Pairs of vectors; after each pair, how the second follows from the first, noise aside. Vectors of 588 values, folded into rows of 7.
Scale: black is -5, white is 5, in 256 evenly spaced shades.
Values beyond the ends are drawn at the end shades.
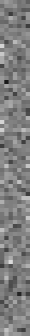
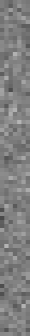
wrapped around, negated, shrunk.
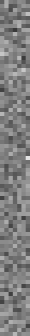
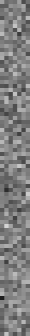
wrapped around, negated.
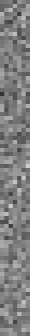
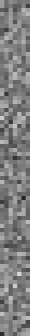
wrapped around.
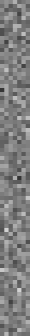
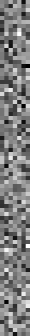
reversed, negated, scaled up.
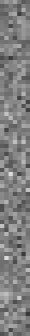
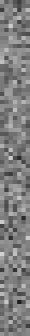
wrapped around, negated.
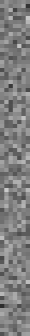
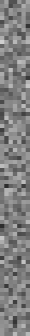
wrapped around.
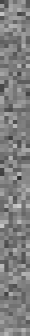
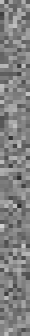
sign-scrambled.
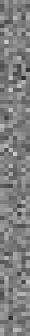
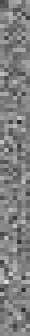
wrapped around, negated.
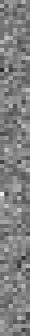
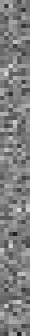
wrapped around, negated.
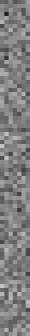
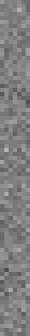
wrapped around, negated, shrunk.
